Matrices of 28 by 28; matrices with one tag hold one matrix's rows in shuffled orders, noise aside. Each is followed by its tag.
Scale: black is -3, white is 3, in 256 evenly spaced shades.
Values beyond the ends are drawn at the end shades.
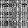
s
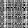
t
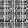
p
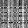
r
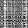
t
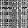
s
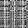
p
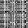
p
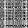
t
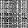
s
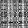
r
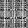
p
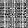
p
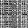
s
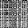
s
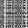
t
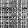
s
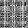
p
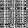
p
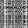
t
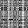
r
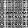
t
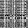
p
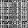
s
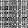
s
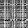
p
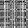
p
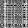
t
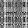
t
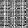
p
